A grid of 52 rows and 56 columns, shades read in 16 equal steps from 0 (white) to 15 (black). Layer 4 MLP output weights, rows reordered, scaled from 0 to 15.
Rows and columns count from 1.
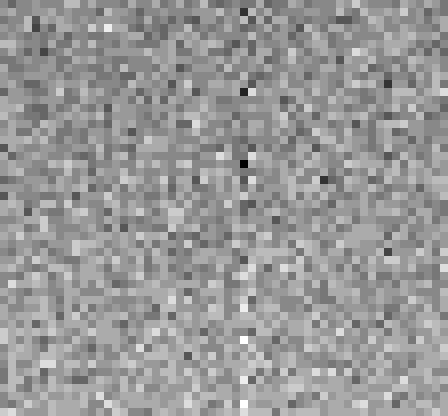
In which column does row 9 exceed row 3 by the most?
47
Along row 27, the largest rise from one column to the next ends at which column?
4
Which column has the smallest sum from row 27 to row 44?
31
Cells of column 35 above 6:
20
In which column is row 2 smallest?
51
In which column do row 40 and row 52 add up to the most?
19
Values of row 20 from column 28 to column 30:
2 4 8
